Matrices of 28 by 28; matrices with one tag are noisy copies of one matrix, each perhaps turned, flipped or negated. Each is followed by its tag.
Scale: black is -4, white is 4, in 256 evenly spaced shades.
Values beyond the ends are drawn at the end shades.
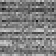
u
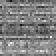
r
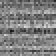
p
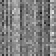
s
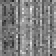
r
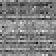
r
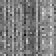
r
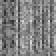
r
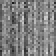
u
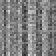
p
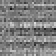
p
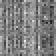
r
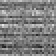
u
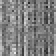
u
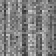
p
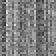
s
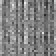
u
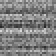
p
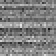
p
